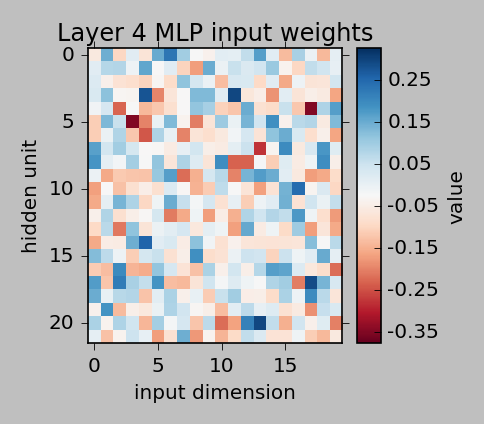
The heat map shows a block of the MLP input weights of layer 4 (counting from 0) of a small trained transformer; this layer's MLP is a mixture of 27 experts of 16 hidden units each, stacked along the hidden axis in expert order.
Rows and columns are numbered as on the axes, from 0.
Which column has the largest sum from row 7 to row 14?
15
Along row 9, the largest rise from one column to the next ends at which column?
12
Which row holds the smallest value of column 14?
3
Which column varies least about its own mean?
9
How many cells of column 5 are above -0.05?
18
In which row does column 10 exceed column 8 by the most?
5
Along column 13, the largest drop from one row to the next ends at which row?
10
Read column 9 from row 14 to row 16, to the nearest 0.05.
0 -0.1 0.1
